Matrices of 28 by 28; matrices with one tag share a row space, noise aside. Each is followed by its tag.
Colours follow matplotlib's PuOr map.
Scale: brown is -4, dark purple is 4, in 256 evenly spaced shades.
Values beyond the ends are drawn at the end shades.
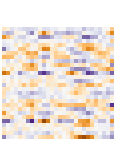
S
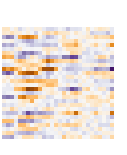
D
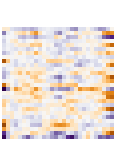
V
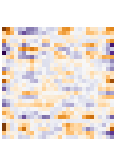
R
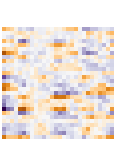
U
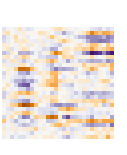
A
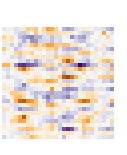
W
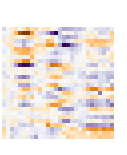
A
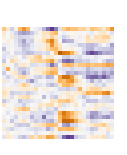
A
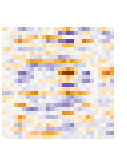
W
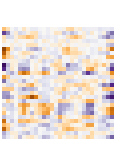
R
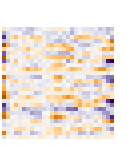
V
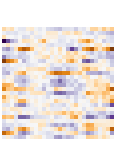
U
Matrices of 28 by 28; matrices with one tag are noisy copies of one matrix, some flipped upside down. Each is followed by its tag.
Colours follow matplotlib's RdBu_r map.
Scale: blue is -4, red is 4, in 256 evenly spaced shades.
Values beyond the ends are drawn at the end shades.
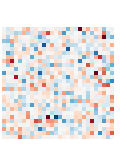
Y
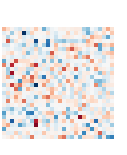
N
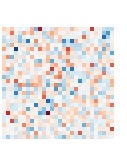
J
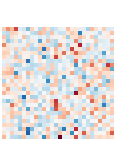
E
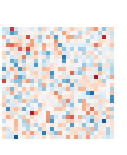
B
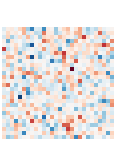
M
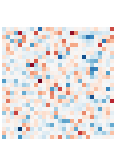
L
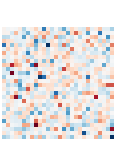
N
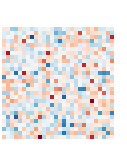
J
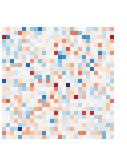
L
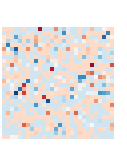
J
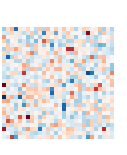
B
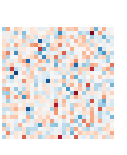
E
